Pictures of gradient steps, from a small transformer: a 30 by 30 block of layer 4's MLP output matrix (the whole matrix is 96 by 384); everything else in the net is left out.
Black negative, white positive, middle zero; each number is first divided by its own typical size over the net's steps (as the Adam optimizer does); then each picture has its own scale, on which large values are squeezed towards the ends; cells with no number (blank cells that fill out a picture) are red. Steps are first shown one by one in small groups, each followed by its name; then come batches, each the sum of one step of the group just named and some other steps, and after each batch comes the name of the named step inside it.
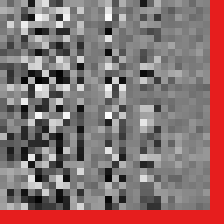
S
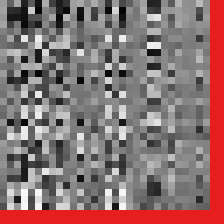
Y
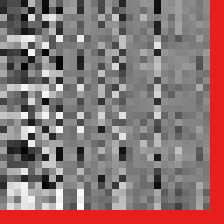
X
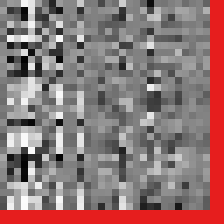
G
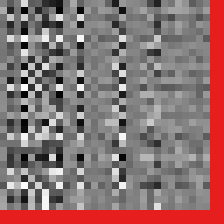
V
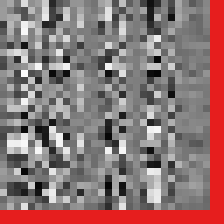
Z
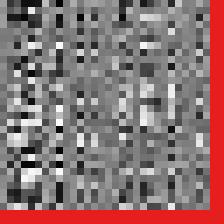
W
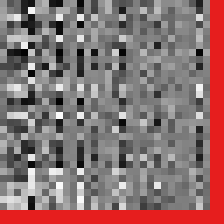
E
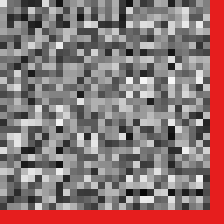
W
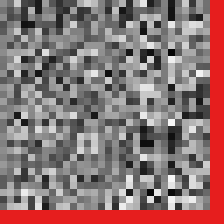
Y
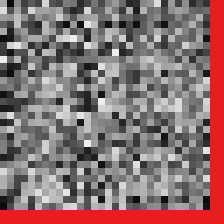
E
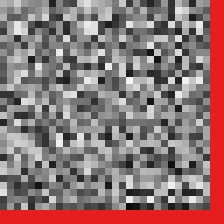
Z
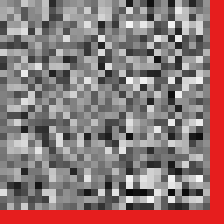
Z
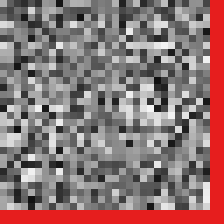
W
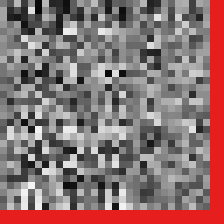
Y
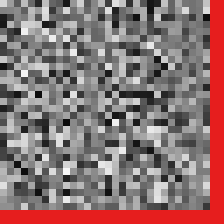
Z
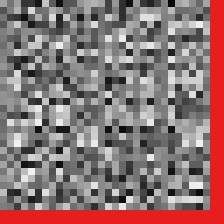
W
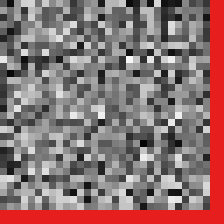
G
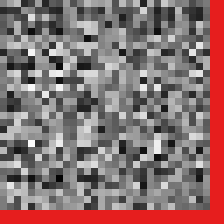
X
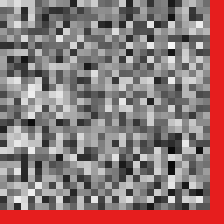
G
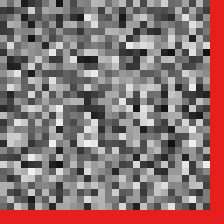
W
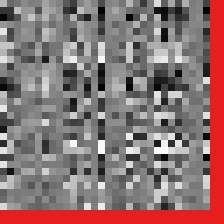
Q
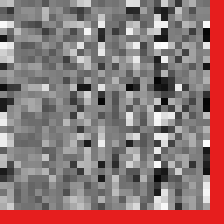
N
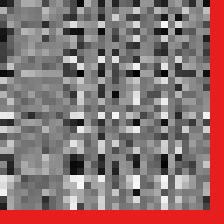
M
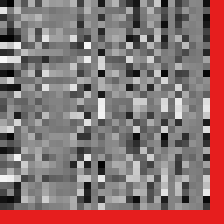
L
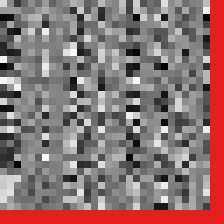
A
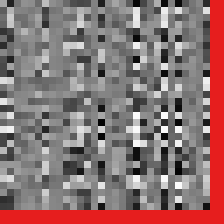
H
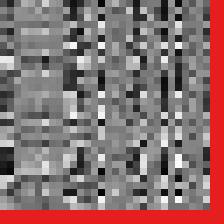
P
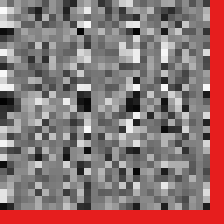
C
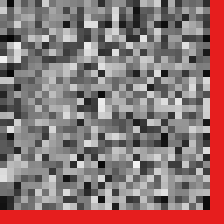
L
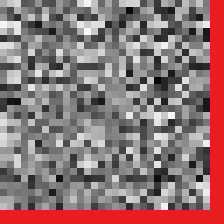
N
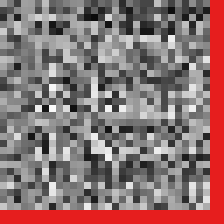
Q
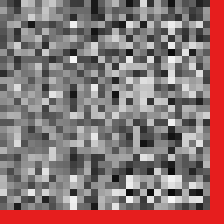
M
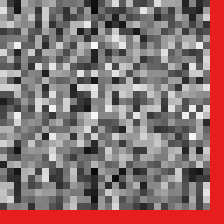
C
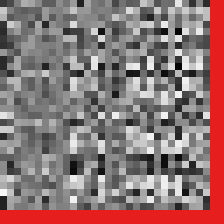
M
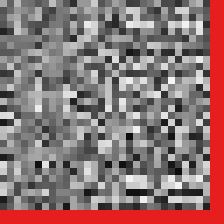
H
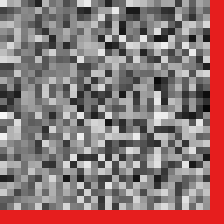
N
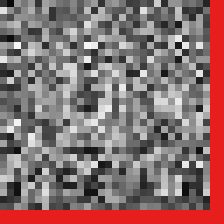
L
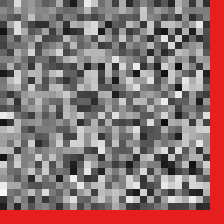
M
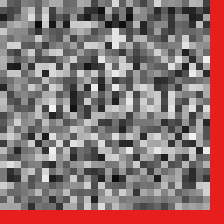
Q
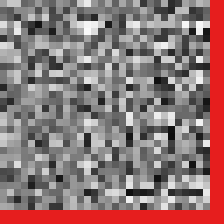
N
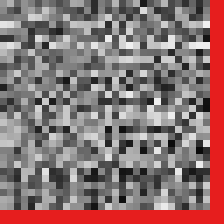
N
